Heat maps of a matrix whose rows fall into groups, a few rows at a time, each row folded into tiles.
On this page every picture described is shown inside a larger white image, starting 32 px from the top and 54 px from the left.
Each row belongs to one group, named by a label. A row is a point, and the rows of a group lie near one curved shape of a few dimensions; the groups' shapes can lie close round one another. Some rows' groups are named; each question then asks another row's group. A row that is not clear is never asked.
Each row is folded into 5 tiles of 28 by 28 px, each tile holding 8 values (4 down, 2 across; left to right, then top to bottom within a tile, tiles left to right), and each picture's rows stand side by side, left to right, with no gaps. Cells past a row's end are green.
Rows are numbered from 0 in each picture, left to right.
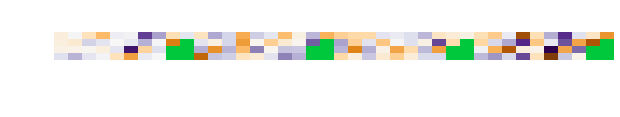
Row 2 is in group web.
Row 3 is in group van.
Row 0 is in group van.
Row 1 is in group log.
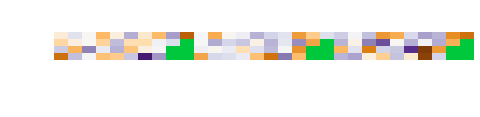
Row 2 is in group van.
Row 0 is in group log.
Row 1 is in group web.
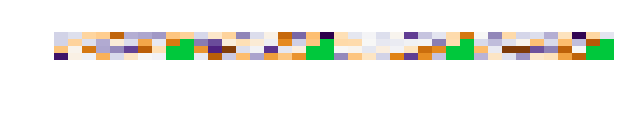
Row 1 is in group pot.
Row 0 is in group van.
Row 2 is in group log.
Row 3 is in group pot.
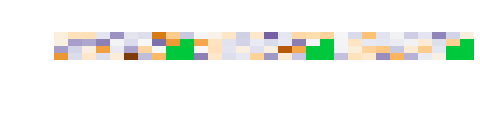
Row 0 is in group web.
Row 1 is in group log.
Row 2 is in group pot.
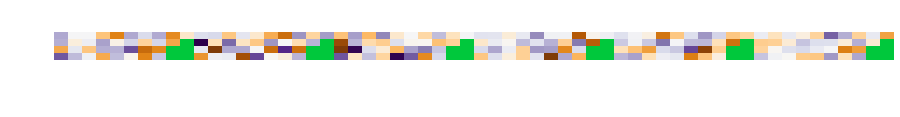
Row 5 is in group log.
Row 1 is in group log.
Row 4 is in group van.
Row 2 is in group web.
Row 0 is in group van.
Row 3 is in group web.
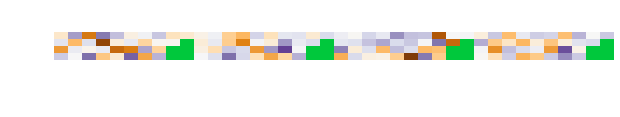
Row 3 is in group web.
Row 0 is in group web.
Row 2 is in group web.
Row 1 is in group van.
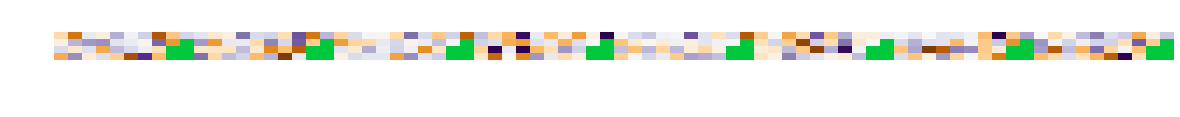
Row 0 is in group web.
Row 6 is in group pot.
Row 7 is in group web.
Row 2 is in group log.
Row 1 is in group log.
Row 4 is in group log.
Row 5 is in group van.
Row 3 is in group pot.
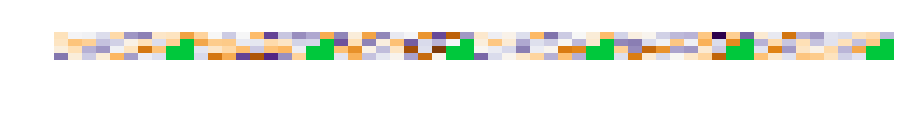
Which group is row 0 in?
log
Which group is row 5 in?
web
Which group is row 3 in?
log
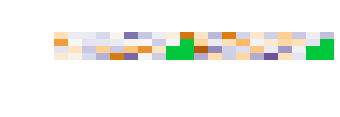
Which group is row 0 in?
log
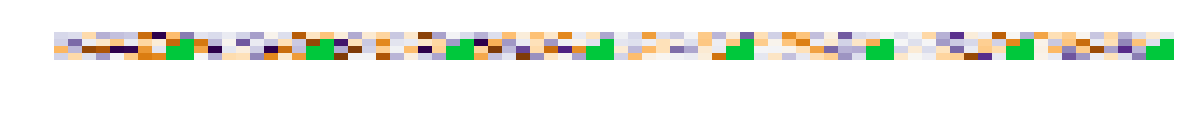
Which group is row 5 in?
van
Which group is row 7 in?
van
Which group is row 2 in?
log
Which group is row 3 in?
log
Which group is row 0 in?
pot
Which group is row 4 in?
pot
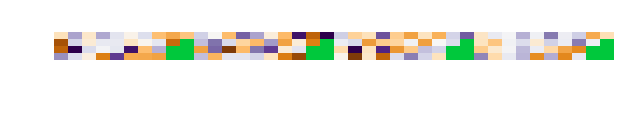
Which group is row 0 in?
web
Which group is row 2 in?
pot
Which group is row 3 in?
log
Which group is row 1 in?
pot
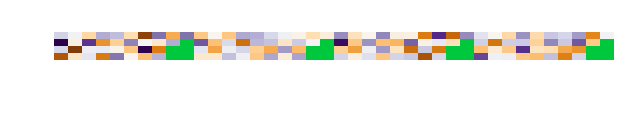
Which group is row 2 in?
log
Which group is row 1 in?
web
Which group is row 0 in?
log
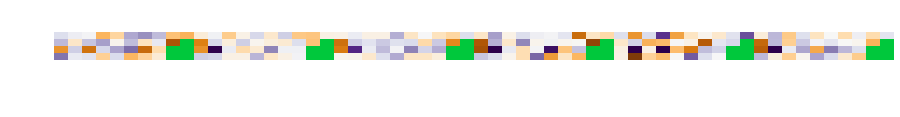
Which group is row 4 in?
pot
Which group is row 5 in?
web
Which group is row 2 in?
web
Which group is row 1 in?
web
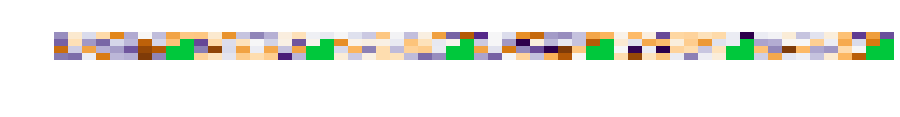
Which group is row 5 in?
pot
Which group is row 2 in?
log
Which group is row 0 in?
van
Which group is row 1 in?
web
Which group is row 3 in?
van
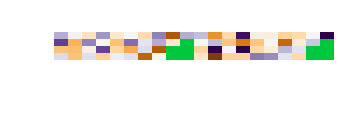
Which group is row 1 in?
pot
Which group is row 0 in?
log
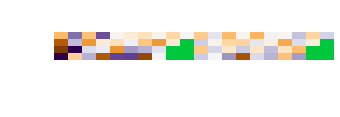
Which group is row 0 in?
web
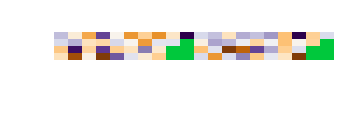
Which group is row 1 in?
pot
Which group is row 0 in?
pot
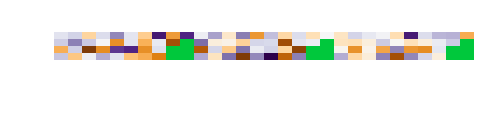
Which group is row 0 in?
pot
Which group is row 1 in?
van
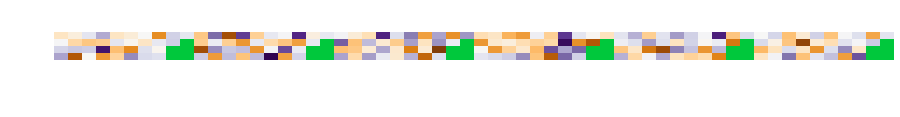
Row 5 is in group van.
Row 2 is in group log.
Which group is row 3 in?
van
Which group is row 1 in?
web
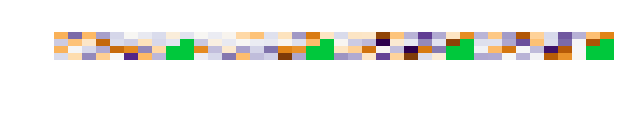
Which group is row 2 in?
van
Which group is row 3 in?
van
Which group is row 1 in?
van
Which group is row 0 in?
web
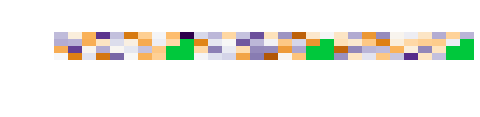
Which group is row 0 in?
pot
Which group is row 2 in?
web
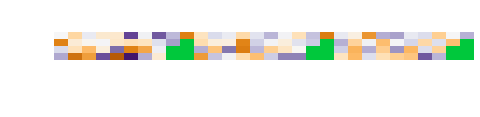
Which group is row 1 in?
log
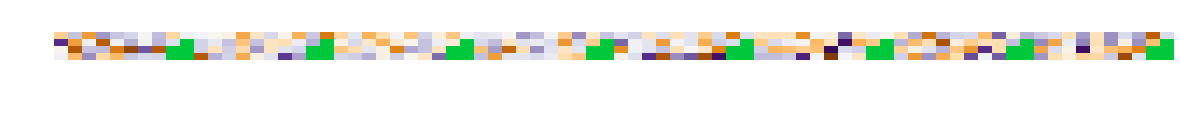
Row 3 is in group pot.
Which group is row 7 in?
log
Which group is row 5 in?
van
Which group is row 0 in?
web
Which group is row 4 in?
van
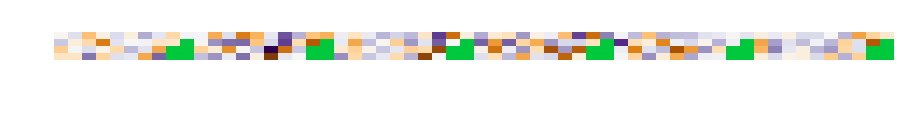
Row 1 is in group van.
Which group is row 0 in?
van
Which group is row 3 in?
log
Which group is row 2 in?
log
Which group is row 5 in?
web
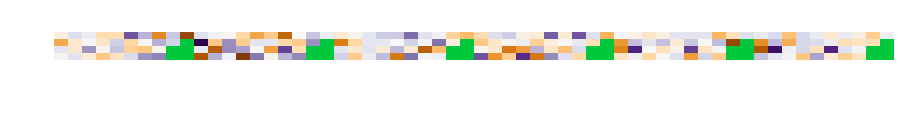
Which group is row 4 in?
web
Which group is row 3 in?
pot
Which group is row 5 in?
web
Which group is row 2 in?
log
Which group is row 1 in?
log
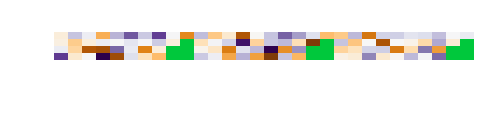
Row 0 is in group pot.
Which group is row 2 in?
web
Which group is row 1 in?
van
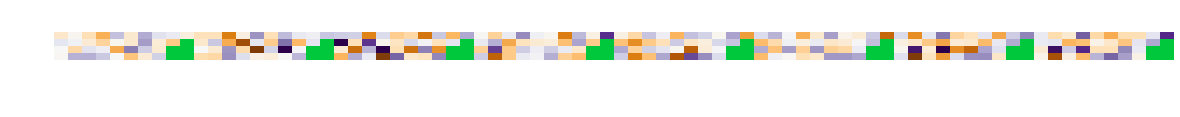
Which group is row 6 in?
pot
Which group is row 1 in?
van
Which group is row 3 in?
pot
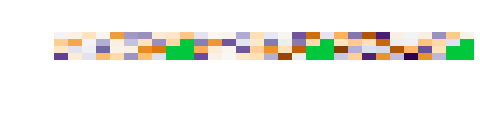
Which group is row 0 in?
log
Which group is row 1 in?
log
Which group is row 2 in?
web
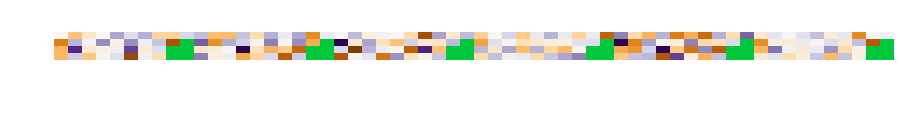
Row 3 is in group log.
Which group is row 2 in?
log
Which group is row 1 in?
log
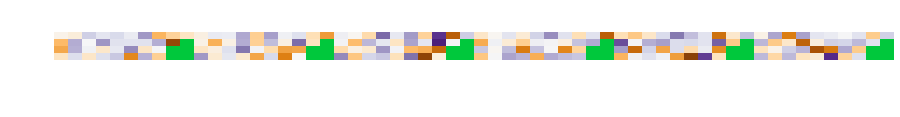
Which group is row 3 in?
log
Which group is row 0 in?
web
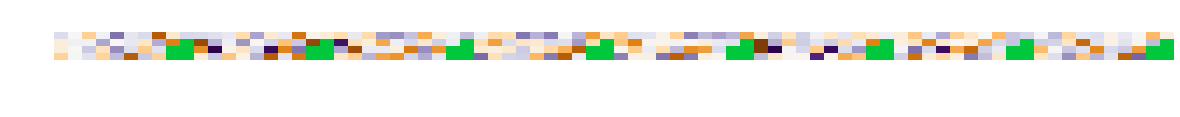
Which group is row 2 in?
web
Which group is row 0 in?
web
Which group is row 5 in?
web
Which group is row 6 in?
pot
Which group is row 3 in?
log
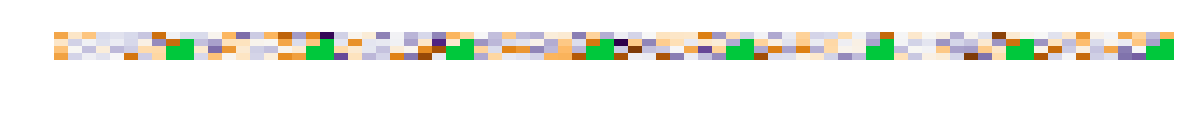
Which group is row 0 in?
web
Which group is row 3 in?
pot
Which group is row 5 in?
log
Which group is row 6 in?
web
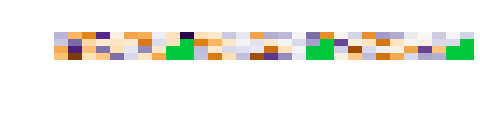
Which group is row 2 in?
web
